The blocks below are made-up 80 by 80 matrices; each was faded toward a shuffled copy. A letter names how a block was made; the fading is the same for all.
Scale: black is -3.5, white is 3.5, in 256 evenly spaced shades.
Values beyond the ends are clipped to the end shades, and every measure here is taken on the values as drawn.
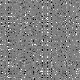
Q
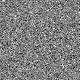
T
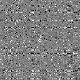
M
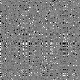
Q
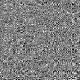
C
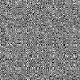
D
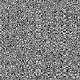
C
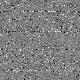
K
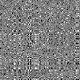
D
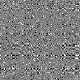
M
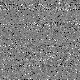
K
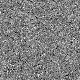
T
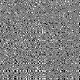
M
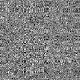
C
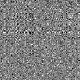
C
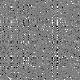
Q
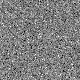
T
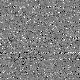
K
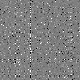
Q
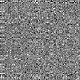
C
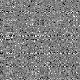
M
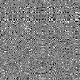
M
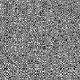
C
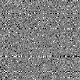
M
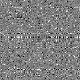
M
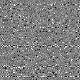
M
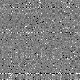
M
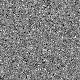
T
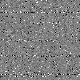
K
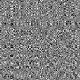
D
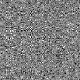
C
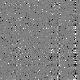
Q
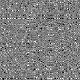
M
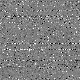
K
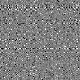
M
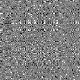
M
